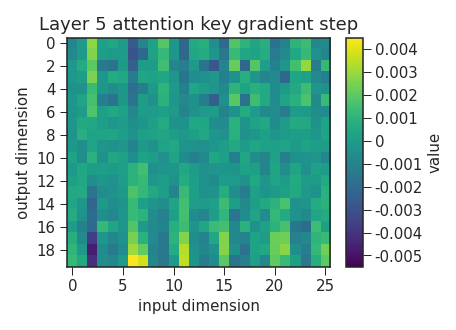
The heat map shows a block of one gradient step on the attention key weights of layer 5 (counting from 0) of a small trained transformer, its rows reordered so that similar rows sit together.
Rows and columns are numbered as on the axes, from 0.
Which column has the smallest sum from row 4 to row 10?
6
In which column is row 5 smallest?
14
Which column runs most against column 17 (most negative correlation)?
25
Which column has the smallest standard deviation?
5
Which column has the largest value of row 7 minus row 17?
2
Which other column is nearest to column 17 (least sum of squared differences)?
4
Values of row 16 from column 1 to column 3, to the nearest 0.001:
-0.001 -0.002 0.001
